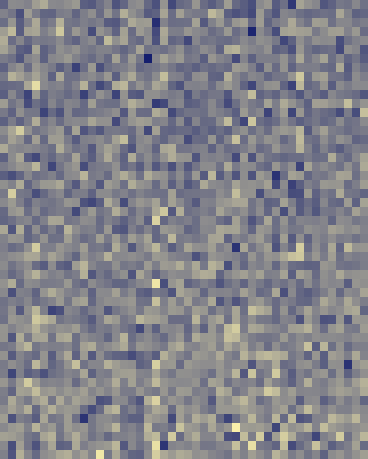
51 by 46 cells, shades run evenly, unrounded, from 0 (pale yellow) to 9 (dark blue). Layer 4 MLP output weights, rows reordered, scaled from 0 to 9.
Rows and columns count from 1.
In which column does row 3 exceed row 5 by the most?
14
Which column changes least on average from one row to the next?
9
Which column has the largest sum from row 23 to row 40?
12
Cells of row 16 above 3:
43
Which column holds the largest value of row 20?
35
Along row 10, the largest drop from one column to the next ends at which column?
38
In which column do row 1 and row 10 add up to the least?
5
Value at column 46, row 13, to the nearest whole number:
2
